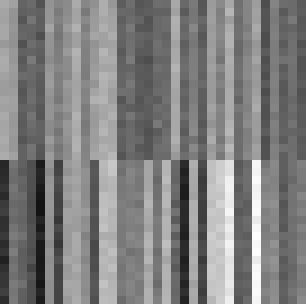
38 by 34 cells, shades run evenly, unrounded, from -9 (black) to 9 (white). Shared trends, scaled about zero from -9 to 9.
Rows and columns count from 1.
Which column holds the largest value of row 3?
20
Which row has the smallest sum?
6
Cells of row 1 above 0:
17
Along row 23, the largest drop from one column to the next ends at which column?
27
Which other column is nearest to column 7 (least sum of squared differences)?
4
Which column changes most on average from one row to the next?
1
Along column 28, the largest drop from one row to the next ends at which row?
21
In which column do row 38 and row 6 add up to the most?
26
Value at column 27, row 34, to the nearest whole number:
-2
